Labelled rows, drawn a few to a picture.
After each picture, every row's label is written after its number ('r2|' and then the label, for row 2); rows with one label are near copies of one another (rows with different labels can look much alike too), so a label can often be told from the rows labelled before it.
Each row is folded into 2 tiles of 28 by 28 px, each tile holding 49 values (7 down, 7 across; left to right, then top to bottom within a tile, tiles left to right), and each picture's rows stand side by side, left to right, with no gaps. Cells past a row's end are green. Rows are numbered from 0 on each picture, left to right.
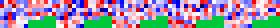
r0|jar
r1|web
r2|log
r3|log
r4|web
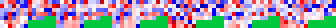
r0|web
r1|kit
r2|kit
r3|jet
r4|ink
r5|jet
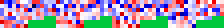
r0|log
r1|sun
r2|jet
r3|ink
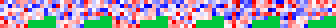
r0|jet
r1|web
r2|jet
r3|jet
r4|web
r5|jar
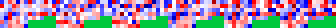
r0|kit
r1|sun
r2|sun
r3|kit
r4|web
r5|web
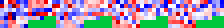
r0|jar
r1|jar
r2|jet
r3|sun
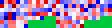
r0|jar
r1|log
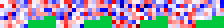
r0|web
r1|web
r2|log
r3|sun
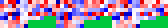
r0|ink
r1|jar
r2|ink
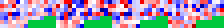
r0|ink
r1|web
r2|ink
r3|log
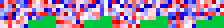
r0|web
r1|sun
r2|jet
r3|jar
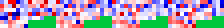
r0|ink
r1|sun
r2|sun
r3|sun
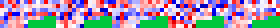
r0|kit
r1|web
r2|jar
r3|jet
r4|kit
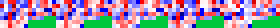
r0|web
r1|web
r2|web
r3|web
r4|ink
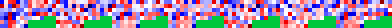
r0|jar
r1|log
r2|kit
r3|kit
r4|log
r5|jet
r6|kit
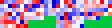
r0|sun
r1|jar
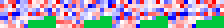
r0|ink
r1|sun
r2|kit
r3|ink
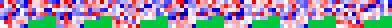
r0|web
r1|jar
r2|jet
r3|ink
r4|ink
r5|web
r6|sun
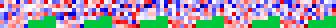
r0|kit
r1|ink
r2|sun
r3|log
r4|jet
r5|log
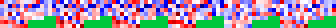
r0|sun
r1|jet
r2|jet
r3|sun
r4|web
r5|log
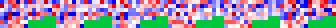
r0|kit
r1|kit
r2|jar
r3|sun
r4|sun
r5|web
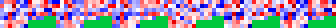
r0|web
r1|jar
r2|jar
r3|jet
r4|ink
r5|web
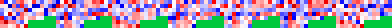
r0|jet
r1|jar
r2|jet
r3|kit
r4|jar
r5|jar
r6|jet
